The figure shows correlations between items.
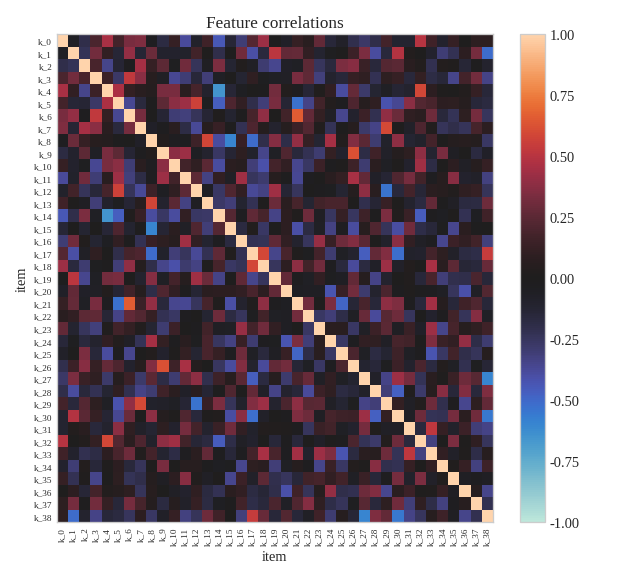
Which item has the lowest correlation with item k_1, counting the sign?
k_38
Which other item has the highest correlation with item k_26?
k_9
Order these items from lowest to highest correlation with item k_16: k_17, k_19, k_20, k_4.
k_17, k_4, k_20, k_19
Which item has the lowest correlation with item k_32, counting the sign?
k_14
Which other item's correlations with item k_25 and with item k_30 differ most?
k_21
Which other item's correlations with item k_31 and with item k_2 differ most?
k_33
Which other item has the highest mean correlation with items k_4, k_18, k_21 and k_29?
k_6
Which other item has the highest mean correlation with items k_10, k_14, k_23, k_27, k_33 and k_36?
k_31
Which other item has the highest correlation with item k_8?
k_13
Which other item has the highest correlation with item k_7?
k_29
